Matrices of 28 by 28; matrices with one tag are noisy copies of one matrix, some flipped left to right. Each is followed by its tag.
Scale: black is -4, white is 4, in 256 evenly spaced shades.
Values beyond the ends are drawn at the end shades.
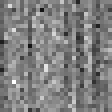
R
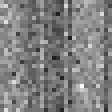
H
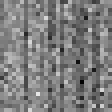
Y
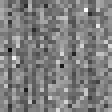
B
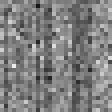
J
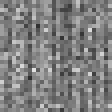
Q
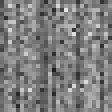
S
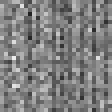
Q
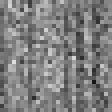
R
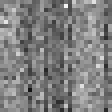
H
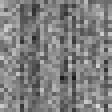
J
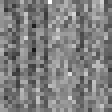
R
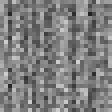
B
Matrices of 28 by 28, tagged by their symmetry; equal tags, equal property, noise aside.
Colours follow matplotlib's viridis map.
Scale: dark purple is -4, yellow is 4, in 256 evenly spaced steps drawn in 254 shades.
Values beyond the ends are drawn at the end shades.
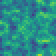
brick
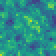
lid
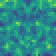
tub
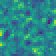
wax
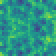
brick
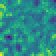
lid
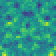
tub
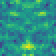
tub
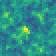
lid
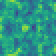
brick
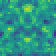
tub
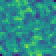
wax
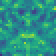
tub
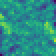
wax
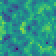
brick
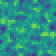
wax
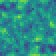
wax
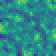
lid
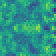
brick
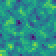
lid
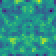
tub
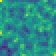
lid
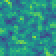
wax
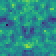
tub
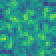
wax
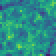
lid
